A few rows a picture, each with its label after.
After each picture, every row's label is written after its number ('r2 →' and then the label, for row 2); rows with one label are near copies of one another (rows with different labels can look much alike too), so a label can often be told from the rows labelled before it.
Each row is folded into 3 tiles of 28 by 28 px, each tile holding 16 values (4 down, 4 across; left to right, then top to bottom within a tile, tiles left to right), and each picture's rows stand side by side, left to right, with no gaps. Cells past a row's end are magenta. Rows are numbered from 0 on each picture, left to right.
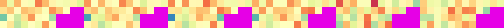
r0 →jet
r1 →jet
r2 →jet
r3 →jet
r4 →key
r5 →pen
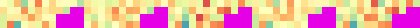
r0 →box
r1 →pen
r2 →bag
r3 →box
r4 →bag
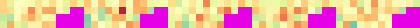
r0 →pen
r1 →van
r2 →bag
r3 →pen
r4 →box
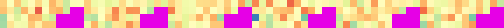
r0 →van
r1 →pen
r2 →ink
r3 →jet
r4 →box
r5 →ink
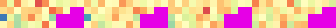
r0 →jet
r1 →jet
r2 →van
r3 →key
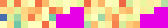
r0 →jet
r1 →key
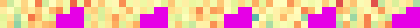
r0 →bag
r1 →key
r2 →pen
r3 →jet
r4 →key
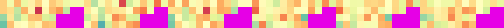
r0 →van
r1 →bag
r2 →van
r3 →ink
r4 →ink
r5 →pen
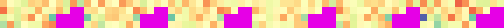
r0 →ink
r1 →jet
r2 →jet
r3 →ink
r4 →ink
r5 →jet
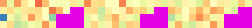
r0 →jet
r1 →key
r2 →pen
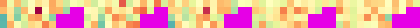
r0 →van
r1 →bag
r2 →van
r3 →pen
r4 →ink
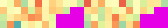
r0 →box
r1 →key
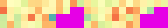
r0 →ink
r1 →pen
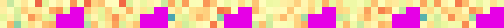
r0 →bag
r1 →key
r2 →jet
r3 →ink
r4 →pen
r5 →jet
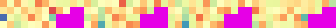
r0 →jet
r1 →bag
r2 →bag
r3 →ink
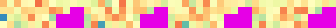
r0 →jet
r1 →box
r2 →box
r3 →pen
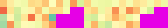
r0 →ink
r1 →pen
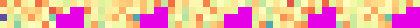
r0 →jet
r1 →ink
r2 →key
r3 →bag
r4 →ink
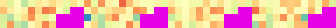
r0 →pen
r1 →jet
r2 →pen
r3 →ink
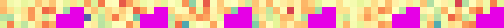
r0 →pen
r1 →jet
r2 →box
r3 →van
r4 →pen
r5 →bag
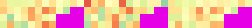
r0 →pen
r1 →key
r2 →pen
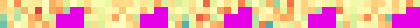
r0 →van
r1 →ink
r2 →bag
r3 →box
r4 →ink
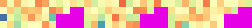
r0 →jet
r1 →bag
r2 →box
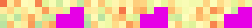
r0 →key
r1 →van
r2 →pen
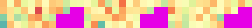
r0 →van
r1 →box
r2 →ink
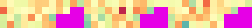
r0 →ink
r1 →van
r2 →box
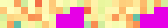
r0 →box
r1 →ink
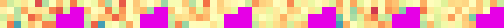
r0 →bag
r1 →box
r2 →box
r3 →key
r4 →van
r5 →ink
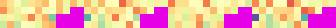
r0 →ink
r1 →jet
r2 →key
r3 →jet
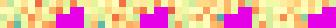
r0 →bag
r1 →bag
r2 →ink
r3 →ink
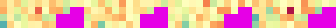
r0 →van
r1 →box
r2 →bag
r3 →van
